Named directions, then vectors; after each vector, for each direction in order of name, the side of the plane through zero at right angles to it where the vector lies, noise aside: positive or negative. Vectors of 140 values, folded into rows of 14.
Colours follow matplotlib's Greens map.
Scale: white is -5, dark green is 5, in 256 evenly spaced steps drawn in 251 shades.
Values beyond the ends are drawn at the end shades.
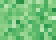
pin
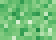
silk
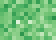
negative, positive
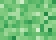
negative, negative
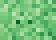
positive, negative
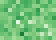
negative, positive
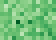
positive, negative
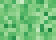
negative, negative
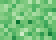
positive, negative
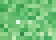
negative, positive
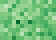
positive, negative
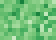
positive, positive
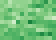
positive, negative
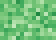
positive, positive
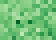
positive, negative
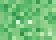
negative, positive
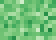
negative, negative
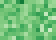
positive, positive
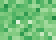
negative, positive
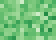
negative, negative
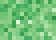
negative, positive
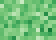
negative, negative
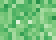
negative, positive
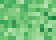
negative, negative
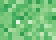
negative, positive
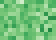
negative, negative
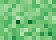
positive, negative
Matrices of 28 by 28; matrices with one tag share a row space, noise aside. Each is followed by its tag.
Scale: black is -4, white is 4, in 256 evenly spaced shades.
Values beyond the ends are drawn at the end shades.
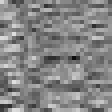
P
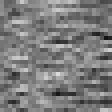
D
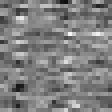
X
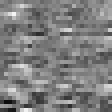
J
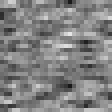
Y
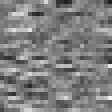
J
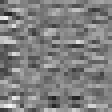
P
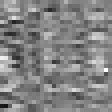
P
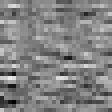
Y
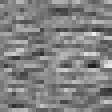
D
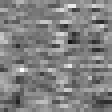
X
